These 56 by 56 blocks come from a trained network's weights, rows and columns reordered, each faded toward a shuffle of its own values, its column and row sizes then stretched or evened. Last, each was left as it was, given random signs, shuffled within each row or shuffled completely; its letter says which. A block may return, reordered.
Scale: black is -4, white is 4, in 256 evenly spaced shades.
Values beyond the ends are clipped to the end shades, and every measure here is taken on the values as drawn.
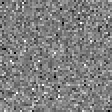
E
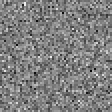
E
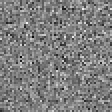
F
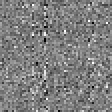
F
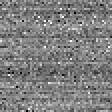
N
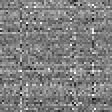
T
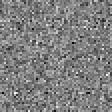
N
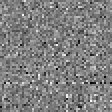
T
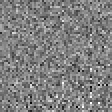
F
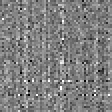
T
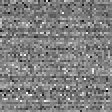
N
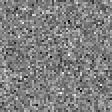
E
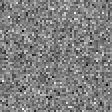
E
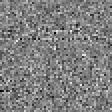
N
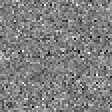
N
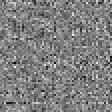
T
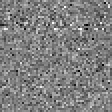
N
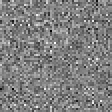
T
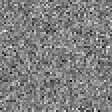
N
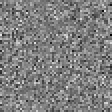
F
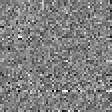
T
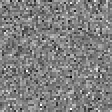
N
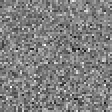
N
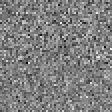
N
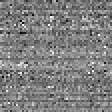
T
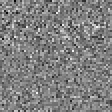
N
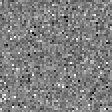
E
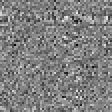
T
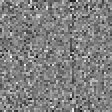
F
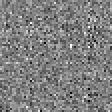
F
